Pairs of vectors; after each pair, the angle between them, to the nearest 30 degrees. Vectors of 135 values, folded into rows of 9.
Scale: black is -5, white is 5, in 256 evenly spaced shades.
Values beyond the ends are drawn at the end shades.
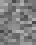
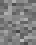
120 degrees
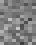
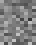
60 degrees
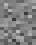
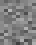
60 degrees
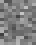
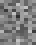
60 degrees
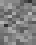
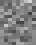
150 degrees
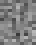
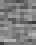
60 degrees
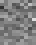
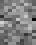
120 degrees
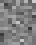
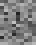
90 degrees
